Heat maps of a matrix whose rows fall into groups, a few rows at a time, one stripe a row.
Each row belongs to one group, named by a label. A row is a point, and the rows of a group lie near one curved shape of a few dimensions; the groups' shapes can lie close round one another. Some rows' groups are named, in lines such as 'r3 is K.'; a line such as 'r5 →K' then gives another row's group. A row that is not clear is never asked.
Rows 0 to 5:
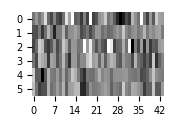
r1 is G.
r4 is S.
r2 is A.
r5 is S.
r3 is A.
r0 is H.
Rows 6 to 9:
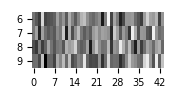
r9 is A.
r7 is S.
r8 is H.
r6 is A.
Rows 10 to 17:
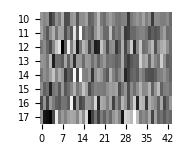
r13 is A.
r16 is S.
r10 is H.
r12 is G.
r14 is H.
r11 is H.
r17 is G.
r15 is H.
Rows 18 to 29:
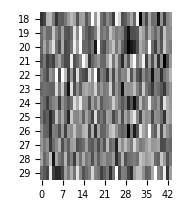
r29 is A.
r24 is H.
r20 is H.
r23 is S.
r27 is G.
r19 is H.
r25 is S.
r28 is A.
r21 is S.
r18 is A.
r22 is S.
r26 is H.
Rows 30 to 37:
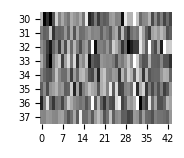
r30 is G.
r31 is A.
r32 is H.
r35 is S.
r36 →A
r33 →G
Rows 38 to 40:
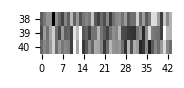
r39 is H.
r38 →A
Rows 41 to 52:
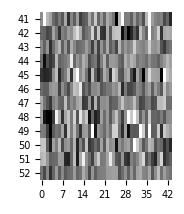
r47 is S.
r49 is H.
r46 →H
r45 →H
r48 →G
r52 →H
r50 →G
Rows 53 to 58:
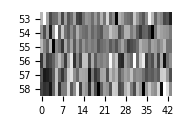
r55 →A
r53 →G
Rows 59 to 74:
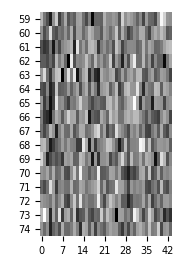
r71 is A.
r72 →H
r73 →G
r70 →H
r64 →H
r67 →A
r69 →S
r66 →G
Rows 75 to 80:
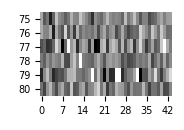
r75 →S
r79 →A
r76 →A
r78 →H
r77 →G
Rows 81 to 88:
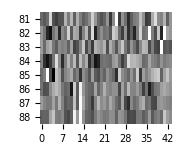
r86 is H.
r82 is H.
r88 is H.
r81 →A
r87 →H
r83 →A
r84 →G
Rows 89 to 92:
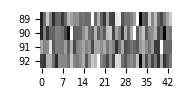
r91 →A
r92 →A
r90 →S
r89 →A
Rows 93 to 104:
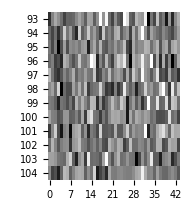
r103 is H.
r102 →G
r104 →G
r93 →A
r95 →H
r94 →S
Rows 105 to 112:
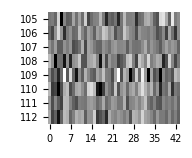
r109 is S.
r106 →A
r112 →G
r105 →A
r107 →H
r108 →S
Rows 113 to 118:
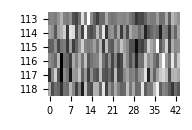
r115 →H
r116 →A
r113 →H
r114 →S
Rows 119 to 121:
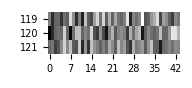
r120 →G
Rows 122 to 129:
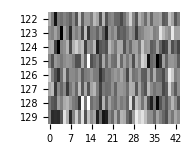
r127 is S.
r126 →S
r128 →H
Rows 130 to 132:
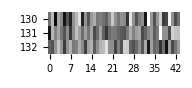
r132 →A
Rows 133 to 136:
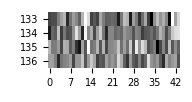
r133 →H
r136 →H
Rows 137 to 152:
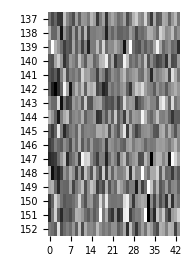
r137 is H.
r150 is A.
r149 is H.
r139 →G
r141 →H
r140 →A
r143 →A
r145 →A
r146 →G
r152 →A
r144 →G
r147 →H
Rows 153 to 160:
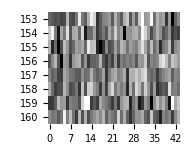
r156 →A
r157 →H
